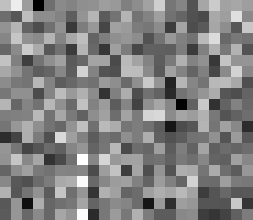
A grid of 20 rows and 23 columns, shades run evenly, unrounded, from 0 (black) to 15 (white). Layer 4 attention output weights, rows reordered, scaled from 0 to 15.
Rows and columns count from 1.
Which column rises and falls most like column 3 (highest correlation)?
20
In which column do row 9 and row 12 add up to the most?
8
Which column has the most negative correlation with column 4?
23
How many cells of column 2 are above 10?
4
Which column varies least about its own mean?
5
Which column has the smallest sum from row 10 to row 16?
16
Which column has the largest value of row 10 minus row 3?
19
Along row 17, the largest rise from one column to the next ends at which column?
18
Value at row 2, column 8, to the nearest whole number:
9
